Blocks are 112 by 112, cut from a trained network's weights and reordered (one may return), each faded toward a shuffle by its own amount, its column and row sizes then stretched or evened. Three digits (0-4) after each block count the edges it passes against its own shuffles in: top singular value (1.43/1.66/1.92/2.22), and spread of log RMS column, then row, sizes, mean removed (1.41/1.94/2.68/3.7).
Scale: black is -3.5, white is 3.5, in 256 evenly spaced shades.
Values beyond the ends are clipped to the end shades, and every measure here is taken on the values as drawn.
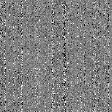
0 4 1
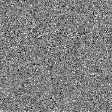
0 1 1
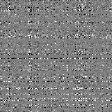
1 3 4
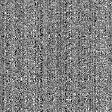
3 2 2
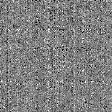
1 2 2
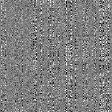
3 4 1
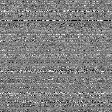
2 0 4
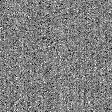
0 0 0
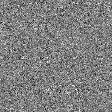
0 0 2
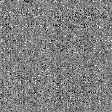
0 0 3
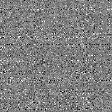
0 2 3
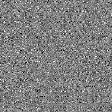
1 1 3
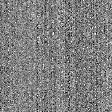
2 2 0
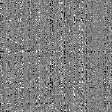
1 4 2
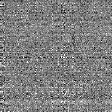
2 3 2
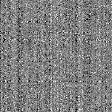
3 2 2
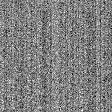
3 0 1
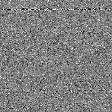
1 0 2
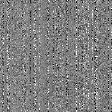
1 4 1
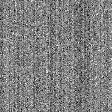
3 0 1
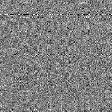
3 2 2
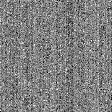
2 1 0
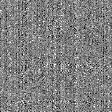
2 2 2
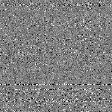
1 2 3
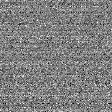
1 0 2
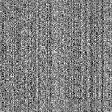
4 1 2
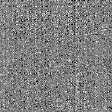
1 2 3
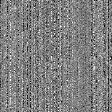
4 4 0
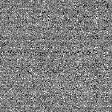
1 2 1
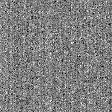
1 0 1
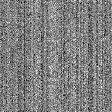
4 2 1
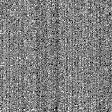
3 0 2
